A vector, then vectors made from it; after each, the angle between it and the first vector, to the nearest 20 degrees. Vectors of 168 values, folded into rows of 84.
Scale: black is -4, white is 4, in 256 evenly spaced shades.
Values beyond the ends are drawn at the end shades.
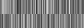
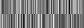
140 degrees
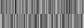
100 degrees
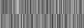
120 degrees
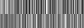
60 degrees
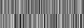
80 degrees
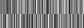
140 degrees
